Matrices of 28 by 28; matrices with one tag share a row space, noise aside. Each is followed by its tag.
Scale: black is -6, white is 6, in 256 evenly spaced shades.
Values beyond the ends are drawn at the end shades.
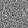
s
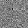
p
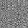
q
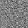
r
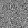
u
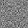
q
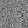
p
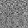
r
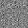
q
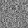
s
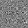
r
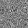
u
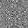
r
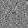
s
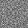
q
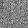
u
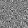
u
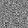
s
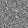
s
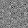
u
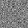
q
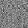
q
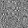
q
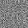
q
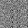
u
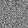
s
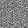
r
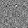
s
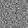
s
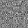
p
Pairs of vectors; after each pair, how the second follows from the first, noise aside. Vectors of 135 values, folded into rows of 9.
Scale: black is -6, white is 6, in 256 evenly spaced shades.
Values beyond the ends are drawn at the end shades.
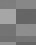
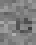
wrapped around, negated, partly zeroed.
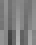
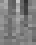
reversed.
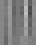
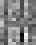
wrapped around, negated, scaled up.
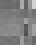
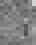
partly zeroed.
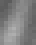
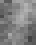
reversed.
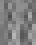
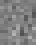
partly zeroed.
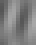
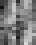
wrapped around, scaled up.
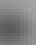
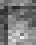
wrapped around, negated, scaled up.
